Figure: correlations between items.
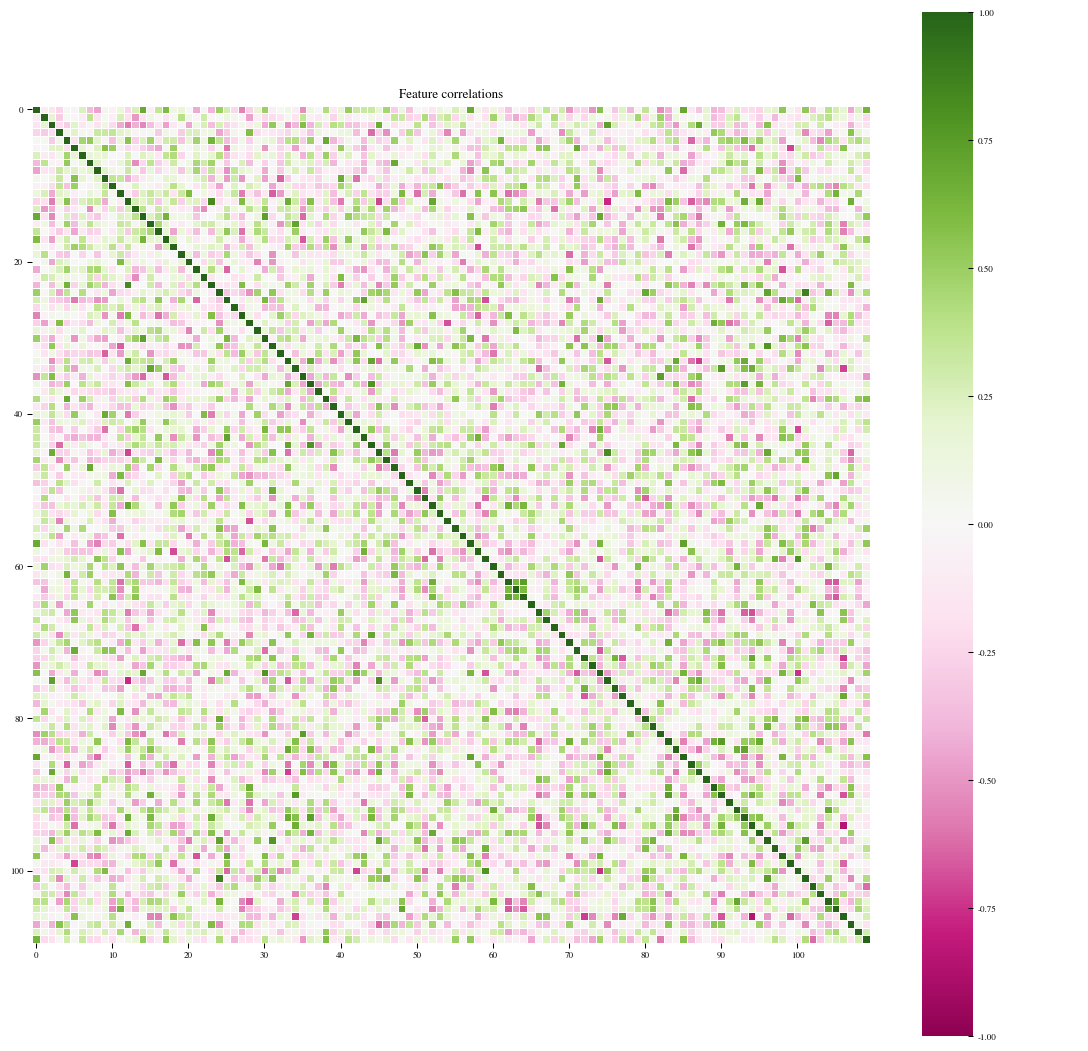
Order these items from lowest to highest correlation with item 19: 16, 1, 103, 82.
16, 82, 1, 103
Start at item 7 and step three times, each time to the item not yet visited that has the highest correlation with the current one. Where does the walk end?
4
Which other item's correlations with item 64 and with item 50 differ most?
10
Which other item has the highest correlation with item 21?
70
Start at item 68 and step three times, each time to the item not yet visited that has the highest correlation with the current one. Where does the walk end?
9
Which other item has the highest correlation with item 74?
30
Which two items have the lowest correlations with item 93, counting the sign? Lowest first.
66, 85
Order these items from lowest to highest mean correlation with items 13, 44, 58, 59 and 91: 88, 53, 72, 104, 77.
53, 77, 88, 72, 104
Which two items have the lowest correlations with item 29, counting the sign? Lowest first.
20, 77
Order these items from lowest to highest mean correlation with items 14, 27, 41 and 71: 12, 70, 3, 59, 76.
76, 59, 70, 3, 12
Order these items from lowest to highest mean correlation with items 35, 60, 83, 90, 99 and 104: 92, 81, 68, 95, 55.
55, 95, 68, 92, 81
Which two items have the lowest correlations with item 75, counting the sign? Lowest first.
12, 33
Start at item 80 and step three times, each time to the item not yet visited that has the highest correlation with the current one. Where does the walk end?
96
